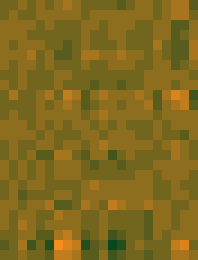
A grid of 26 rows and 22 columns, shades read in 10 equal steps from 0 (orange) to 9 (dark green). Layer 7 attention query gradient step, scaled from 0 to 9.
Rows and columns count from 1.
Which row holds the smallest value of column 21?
25
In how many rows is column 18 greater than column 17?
10
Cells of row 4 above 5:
1
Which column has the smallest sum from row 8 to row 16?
20
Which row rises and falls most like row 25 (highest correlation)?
26
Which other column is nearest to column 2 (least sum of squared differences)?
15
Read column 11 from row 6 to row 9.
3 5 5 6
